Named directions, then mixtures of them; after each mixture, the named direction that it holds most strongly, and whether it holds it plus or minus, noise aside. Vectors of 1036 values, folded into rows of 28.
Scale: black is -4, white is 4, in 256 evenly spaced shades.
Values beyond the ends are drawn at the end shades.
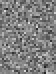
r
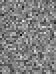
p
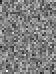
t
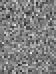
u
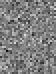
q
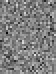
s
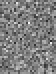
q, minus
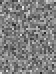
t, plus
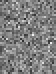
q, minus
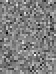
s, plus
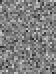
t, plus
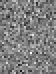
u, plus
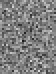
r, minus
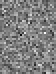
p, plus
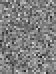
r, minus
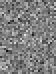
q, plus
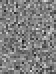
s, minus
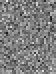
s, plus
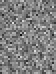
p, plus
